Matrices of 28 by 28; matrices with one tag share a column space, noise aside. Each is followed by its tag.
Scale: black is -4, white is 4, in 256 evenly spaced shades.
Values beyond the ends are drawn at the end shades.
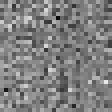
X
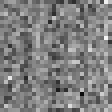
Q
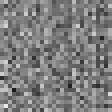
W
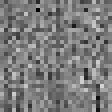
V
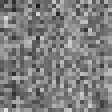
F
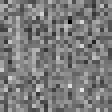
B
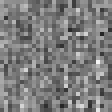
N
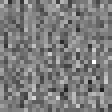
Q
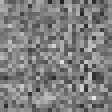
Q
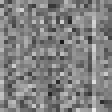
F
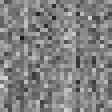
V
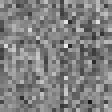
B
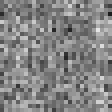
B
